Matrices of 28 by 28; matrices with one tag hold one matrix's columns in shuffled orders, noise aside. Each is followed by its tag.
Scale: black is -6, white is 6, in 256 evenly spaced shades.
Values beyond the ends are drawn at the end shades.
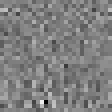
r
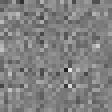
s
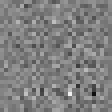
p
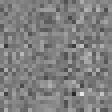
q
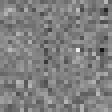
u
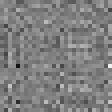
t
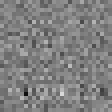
p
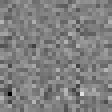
p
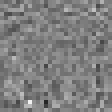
r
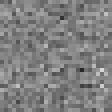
s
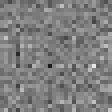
t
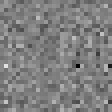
t
